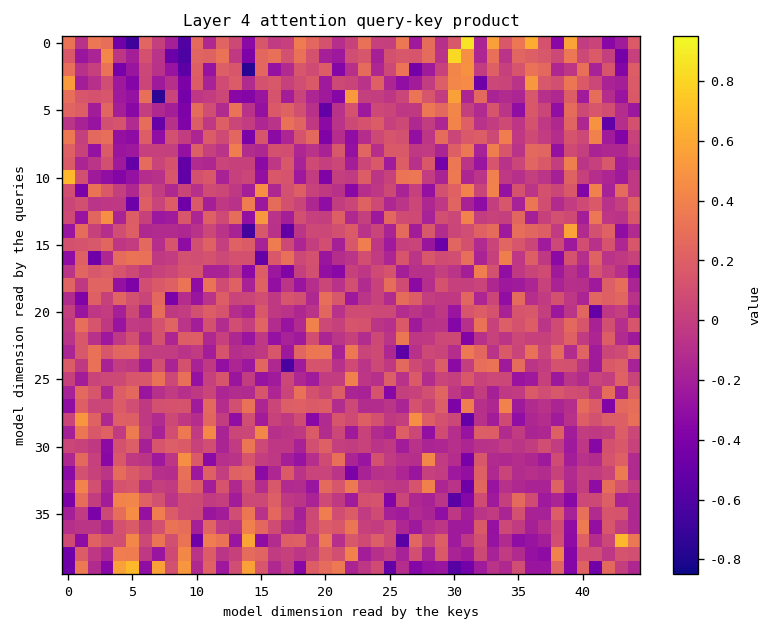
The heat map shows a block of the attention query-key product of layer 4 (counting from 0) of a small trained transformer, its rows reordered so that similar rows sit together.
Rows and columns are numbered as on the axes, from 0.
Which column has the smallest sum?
25
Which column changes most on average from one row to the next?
15
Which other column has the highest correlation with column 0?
30
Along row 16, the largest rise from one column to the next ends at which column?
16
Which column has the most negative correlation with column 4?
0
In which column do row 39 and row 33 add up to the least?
31
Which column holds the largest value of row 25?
22
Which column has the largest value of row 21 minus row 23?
26
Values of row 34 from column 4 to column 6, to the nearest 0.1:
0.4 0.4 0.2
